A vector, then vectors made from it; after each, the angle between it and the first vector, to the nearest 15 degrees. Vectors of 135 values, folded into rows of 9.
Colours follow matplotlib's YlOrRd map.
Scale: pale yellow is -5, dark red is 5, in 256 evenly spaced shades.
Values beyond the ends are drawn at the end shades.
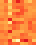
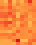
135 degrees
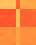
90 degrees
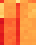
90 degrees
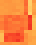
90 degrees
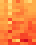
45 degrees
